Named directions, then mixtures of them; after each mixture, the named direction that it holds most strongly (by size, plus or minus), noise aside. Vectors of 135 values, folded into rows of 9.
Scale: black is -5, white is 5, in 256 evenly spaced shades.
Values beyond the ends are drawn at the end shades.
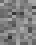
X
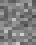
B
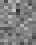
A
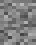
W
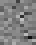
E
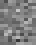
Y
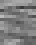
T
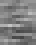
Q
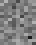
E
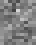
A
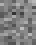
X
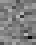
E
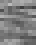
T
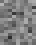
X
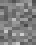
B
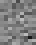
E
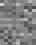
X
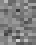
Y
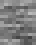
Q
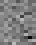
E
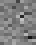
E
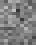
A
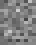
Y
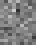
A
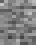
X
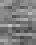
Q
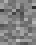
Y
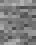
T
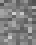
X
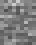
T
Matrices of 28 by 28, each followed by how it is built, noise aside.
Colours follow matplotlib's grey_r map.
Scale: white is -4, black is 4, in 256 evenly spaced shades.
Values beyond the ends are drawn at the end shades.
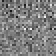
low rank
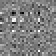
low rank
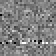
uneven rows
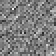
Hankel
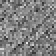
Hankel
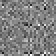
low rank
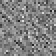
Toeplitz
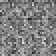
repeating columns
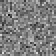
noise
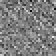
Toeplitz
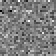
uneven rows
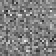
uneven rows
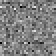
uneven rows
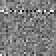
uneven rows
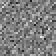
Hankel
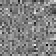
low rank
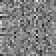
low rank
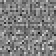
repeating columns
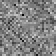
Toeplitz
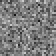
noise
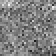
smooth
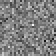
noise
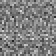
repeating columns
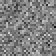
Hankel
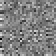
low rank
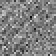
Hankel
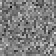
noise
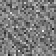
Toeplitz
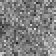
smooth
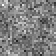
smooth
